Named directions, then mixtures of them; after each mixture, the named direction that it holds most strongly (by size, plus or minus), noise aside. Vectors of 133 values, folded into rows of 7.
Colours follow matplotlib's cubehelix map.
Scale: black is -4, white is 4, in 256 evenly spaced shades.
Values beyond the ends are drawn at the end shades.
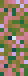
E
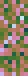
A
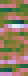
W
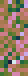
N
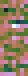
W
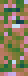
W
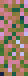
A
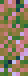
N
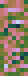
W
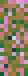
E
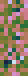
N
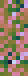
N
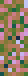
N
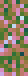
A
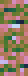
W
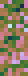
A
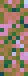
N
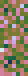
A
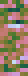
W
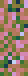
N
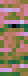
W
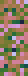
E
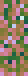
A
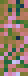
N
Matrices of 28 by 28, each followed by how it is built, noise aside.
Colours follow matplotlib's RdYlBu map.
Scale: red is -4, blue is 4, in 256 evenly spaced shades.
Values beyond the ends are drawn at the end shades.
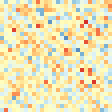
Toeplitz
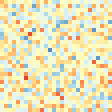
noise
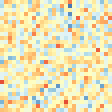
noise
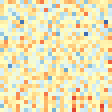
repeating columns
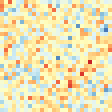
Hankel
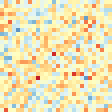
Hankel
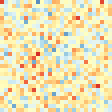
Toeplitz
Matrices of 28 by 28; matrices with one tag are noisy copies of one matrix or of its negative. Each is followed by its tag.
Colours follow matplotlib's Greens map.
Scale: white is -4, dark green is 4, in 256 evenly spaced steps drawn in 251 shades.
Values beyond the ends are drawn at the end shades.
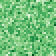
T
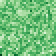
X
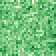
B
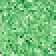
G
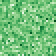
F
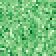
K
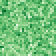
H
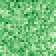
B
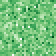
F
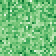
G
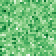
H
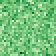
G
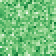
X
